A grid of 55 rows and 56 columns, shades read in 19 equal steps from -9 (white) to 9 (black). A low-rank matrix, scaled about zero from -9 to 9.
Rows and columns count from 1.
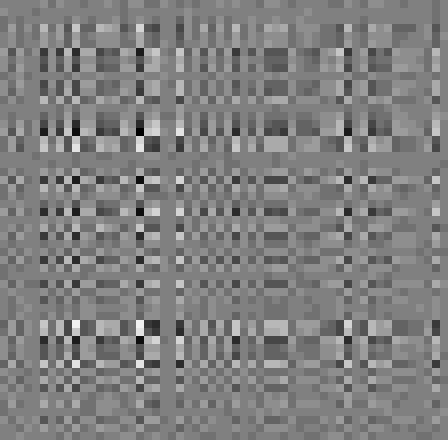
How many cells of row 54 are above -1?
40
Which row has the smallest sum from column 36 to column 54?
19
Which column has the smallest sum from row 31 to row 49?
23
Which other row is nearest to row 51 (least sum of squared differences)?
22
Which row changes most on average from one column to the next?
17
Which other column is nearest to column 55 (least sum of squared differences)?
43
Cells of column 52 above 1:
1
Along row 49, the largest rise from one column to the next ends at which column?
10
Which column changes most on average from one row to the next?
18
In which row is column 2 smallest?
46
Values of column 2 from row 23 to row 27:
3 -2 -1 0 2
